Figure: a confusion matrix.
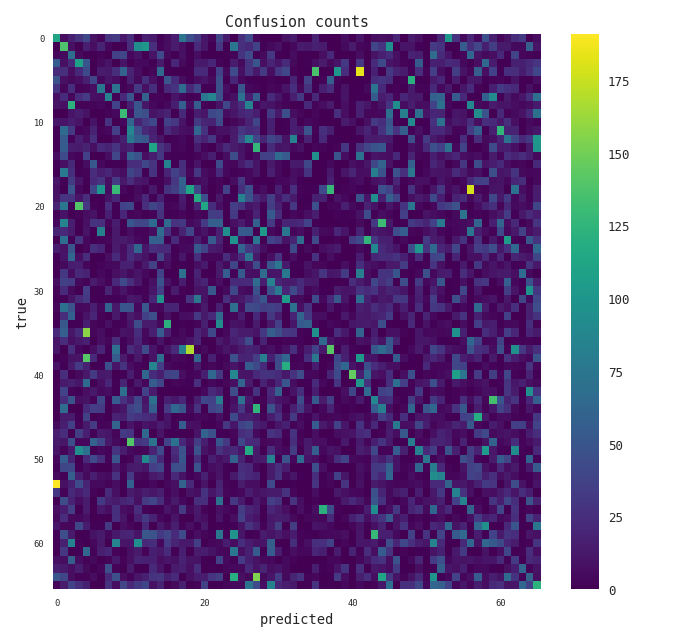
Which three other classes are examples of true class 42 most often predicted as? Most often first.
64, 9, 30
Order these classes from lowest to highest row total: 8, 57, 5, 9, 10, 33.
57, 5, 33, 10, 8, 9
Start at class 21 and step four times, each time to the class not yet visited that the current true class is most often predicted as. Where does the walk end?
27
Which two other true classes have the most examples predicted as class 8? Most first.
18, 60
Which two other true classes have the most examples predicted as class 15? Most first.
34, 22
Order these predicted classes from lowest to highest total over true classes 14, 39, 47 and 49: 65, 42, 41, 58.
65, 42, 41, 58
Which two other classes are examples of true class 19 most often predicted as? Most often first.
43, 25
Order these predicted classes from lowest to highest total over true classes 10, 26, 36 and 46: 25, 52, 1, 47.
47, 1, 25, 52
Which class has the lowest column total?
40
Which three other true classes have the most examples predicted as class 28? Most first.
23, 38, 31
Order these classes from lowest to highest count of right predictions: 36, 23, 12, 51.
12, 36, 51, 23
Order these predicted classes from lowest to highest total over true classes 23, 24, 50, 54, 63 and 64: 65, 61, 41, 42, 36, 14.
36, 65, 41, 42, 14, 61
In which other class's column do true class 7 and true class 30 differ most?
59
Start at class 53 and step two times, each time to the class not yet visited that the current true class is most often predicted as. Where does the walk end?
17
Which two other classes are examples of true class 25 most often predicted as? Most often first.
49, 43
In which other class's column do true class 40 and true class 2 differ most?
54
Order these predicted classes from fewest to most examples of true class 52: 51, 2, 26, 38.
26, 38, 2, 51
